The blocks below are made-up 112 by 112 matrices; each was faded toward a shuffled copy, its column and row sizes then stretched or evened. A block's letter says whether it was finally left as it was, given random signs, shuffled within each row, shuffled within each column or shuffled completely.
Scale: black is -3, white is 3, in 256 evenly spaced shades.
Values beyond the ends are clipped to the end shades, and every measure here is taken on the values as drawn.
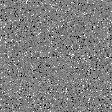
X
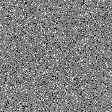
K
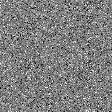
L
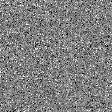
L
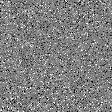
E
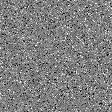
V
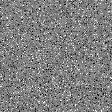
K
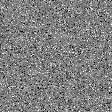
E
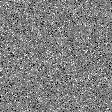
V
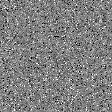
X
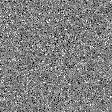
E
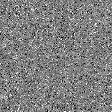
X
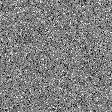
V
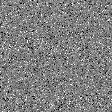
E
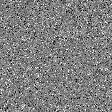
E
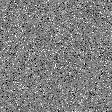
V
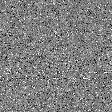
E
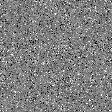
L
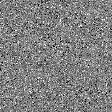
L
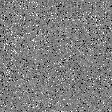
X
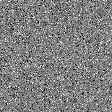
V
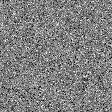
V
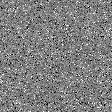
E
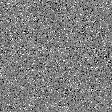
E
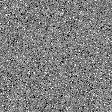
V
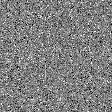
K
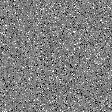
K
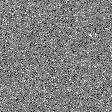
V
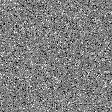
V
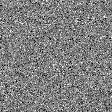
E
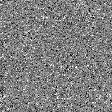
X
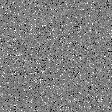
L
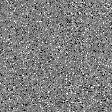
X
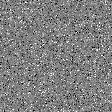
V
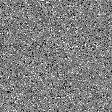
E
